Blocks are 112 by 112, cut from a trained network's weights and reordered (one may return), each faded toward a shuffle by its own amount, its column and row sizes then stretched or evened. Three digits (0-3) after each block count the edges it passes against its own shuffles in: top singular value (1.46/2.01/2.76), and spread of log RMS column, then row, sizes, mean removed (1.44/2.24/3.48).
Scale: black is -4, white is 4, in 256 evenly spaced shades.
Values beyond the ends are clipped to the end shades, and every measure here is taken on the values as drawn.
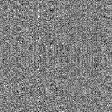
2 1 0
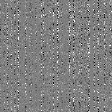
0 3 1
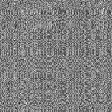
3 0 1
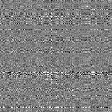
3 1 3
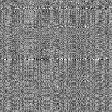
3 0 2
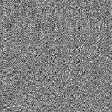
2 1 1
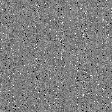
0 2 0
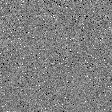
0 0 1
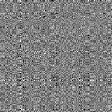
3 2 2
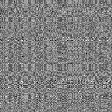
3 0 2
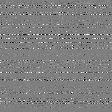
1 0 3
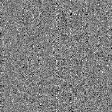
1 2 1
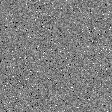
0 0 0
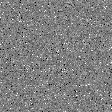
0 0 1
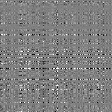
3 2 3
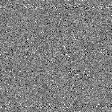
0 1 2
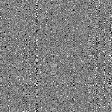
2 2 0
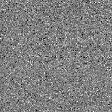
1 0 1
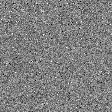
0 0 1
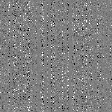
0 3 1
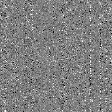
1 2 0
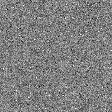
0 0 1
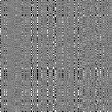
3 3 1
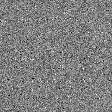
0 0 1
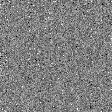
0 1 0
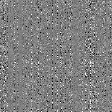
1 3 1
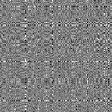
3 2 2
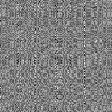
3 2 0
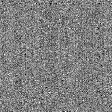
1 0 1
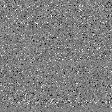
0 0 2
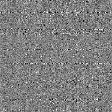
1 1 2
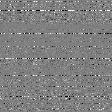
2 0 3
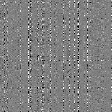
3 3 1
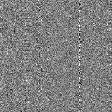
2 2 0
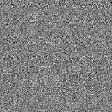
2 0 2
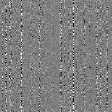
2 3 1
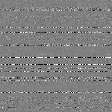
3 0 3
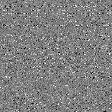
1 0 2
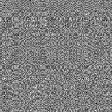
3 1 1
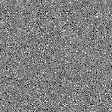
1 1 1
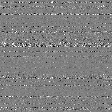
1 0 3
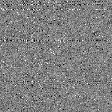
2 1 1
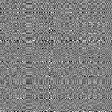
3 1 3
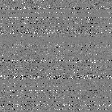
0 1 3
